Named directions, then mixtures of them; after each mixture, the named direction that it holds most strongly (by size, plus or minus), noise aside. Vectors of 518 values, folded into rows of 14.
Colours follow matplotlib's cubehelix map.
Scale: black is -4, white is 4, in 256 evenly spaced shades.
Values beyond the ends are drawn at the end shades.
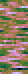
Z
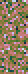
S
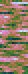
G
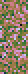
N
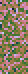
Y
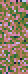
Y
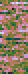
G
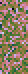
Y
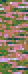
Z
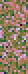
N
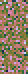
S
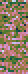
S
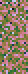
Y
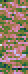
Z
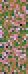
N
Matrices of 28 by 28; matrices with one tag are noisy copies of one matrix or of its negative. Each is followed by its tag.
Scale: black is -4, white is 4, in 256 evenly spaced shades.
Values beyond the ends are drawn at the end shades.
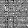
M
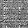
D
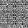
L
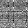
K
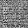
D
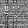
M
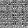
L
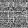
K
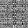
L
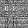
M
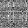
K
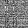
M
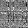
K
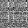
K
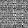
L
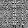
L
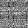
K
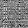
D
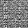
D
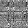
K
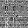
M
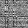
M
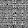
L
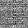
L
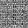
L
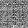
L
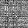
M
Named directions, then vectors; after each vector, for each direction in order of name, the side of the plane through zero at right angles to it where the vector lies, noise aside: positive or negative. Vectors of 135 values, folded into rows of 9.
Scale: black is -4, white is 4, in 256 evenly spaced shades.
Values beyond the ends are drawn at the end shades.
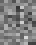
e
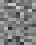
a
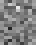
positive, negative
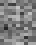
negative, negative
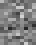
positive, positive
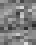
positive, positive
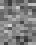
positive, negative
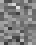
positive, negative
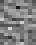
negative, positive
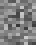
positive, positive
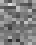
positive, negative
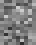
positive, negative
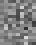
positive, positive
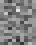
positive, negative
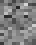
negative, positive
